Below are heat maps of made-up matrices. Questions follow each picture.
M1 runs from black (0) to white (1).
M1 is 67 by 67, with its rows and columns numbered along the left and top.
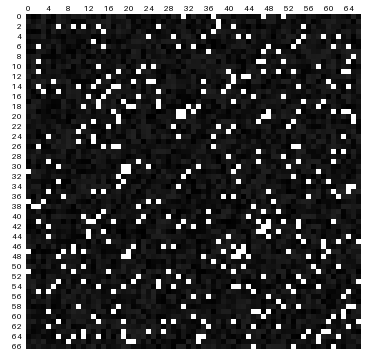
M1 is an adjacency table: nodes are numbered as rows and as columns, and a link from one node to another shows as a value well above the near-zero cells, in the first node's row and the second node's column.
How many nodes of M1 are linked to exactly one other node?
4
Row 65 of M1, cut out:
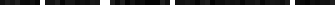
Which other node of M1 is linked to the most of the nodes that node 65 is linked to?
node 18
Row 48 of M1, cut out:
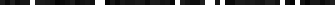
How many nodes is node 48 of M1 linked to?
9
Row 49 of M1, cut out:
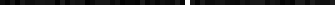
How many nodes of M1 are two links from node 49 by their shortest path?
4
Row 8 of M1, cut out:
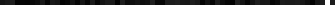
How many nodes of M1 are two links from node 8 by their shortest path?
4
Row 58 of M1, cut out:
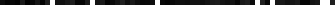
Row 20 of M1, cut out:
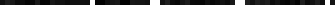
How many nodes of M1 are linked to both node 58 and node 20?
3
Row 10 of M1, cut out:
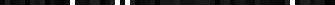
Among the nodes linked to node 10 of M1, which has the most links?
node 14
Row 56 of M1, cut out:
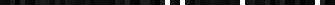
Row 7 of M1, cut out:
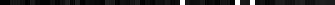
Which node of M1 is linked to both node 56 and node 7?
node 36
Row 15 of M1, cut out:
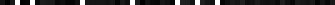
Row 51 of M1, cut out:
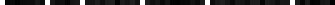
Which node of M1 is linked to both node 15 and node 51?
node 16
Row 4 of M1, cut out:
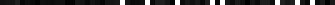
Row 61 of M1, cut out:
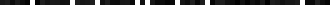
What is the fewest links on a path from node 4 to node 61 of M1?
2
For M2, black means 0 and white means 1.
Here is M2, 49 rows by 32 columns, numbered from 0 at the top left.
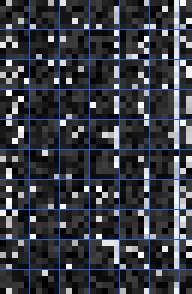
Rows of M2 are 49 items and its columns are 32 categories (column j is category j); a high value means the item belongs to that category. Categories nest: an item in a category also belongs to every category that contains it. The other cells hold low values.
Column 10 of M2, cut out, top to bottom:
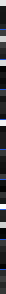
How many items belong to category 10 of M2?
6
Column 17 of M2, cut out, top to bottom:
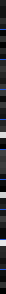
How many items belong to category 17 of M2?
3
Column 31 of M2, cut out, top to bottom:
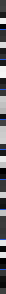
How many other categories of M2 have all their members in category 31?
10
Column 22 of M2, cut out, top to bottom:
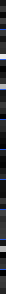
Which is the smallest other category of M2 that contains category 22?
27
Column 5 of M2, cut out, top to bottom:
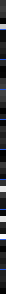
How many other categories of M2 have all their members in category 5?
2
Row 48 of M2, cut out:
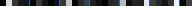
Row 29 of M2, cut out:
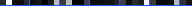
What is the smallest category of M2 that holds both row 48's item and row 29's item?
11
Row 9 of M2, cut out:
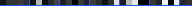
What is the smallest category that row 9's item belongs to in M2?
6
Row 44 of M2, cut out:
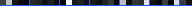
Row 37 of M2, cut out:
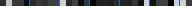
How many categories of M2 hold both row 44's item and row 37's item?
3
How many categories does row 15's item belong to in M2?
3
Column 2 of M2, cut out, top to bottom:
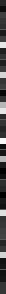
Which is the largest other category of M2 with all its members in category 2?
23
